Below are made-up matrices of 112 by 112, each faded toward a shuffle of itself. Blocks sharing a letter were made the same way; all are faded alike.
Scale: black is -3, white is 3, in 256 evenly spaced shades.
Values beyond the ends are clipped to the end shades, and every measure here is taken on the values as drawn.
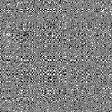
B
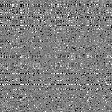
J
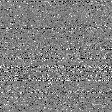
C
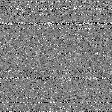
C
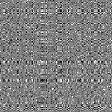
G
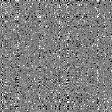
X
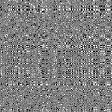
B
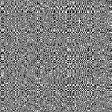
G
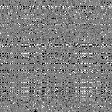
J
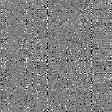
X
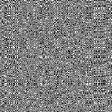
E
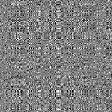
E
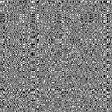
E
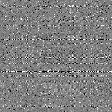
J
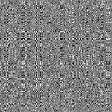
E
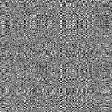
E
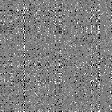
X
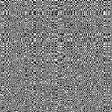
G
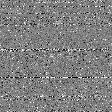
C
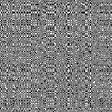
G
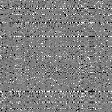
J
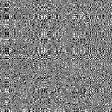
B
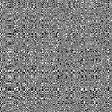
E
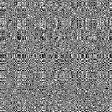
E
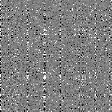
X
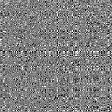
B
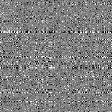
J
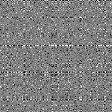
B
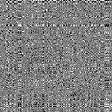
B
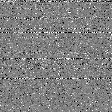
C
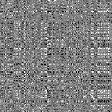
B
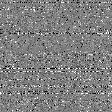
C
